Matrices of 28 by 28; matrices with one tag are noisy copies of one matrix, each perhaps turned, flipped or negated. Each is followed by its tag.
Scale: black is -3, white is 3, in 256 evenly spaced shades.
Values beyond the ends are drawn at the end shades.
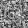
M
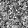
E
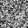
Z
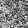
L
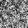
L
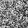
L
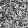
L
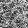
L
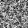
E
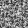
M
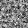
M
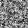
M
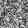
E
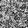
L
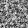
M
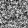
M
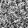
L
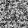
M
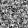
M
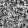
M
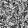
E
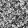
Z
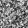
Z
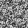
E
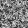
E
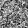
Z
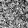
L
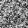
Z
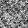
Z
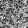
L
